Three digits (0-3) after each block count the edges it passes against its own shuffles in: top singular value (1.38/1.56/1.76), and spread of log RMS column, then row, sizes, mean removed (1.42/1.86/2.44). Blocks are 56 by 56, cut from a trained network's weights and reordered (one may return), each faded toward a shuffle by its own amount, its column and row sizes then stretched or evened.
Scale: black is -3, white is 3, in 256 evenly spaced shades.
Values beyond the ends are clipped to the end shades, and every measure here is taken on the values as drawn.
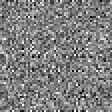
3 0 2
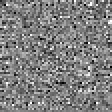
1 1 3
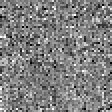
0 2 2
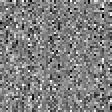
0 3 1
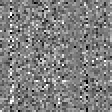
0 3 0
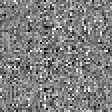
0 2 2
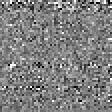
1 1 3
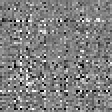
3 3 3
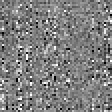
0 3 1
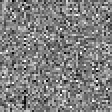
1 2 0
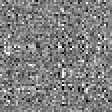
3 2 2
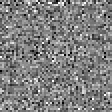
2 1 2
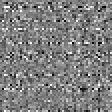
2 1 3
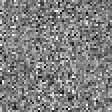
0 2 0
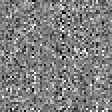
2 3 1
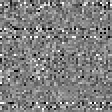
1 1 3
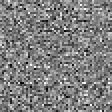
2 1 1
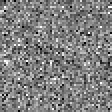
0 2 2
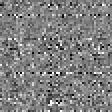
0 2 3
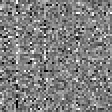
1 2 2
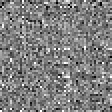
2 1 2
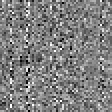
3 3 0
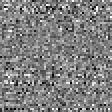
2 0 3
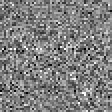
2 0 1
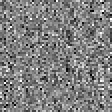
2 2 0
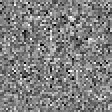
0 1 1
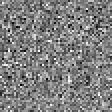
1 1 1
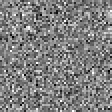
3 1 0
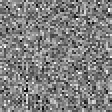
3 1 0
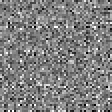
3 1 2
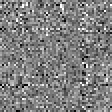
3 2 2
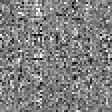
1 3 1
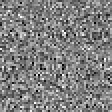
3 0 1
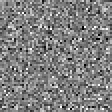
0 0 2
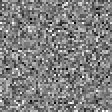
2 1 1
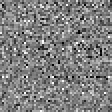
1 1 2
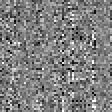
3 3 1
